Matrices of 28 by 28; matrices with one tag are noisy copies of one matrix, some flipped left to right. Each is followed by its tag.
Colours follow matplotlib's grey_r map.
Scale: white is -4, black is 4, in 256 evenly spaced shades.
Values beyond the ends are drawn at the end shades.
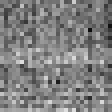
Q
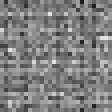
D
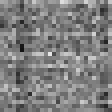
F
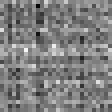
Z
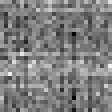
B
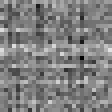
Z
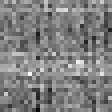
B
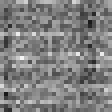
F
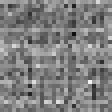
Z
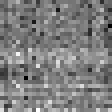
Q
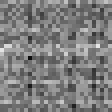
Z
